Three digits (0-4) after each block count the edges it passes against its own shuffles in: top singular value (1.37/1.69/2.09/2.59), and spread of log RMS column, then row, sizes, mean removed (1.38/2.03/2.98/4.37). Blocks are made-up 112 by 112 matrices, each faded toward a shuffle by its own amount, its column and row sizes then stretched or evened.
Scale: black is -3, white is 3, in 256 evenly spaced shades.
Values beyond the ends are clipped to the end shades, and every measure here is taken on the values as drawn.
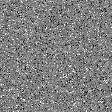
0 1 0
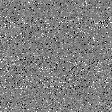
1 0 2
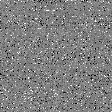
0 1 2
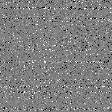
0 1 3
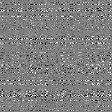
3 2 4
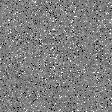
1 1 0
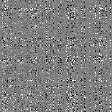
1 4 3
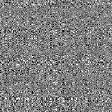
3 2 3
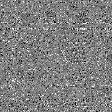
2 1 2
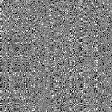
4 2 0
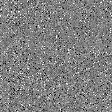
0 1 1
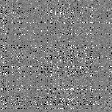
2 3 3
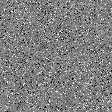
0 0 1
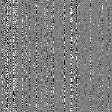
4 4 0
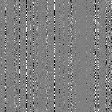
4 4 0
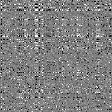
4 2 3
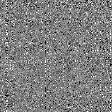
1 3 2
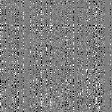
3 4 2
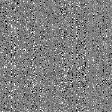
1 3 0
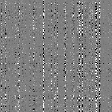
4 4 2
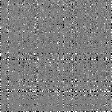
4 3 3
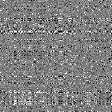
4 1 3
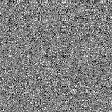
3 0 1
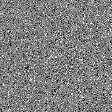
0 2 0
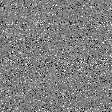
0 0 2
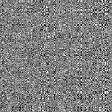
4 3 2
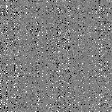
0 3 2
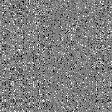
3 2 0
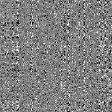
3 3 1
